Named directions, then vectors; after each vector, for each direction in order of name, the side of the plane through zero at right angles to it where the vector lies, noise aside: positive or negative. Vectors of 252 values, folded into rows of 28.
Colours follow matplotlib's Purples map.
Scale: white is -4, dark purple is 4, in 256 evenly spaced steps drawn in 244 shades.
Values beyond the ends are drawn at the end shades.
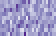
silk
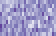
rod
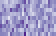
positive, positive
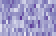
negative, negative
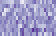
positive, negative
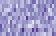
positive, negative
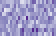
positive, negative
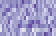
negative, positive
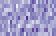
positive, negative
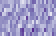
positive, negative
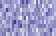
negative, positive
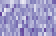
positive, negative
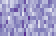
positive, positive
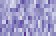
positive, positive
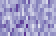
positive, positive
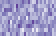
negative, positive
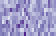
positive, positive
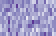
negative, positive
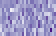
negative, negative
